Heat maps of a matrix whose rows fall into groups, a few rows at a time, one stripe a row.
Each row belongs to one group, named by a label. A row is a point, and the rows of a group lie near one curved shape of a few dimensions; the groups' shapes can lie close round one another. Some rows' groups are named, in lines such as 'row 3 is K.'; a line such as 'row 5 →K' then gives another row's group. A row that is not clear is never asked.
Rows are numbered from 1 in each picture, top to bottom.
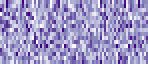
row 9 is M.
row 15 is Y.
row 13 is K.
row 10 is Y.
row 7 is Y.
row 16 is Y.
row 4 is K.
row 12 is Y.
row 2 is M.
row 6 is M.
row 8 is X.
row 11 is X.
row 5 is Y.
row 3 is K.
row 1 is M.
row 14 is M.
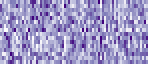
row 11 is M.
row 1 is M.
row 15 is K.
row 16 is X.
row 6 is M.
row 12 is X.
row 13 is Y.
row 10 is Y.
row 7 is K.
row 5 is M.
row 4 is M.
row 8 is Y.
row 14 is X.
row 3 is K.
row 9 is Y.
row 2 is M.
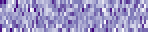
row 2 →M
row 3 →Y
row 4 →M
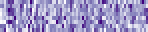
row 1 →Y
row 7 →Y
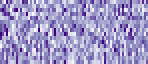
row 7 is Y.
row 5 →X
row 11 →Y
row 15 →M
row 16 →M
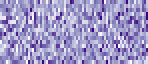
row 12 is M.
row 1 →M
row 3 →Y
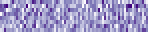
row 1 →M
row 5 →M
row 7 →X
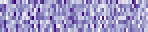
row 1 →Y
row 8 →M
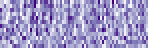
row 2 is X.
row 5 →M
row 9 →X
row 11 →X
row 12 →Y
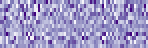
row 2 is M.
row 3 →M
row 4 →X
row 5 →X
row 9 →Y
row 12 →Y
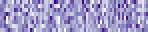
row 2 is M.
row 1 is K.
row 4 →M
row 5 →M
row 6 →M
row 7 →Y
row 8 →Y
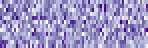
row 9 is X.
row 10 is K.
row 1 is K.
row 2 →X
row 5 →M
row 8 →Y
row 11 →X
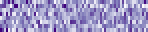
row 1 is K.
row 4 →K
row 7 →M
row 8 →K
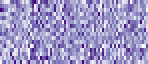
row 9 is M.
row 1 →M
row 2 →M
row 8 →M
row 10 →M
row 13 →X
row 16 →K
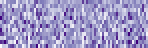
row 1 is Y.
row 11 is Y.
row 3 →Y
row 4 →X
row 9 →X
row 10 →M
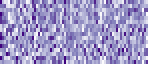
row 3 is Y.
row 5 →X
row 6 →X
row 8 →M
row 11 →Y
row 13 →M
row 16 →Y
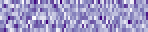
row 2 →K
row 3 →M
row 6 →Y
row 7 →Y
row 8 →Y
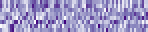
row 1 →M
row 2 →M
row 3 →K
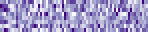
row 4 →Y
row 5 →Y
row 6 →Y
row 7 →M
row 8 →Y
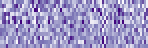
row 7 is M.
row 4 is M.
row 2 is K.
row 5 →K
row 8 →M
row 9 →M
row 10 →M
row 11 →M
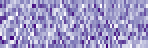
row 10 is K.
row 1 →M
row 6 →K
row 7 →X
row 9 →Y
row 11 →X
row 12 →Y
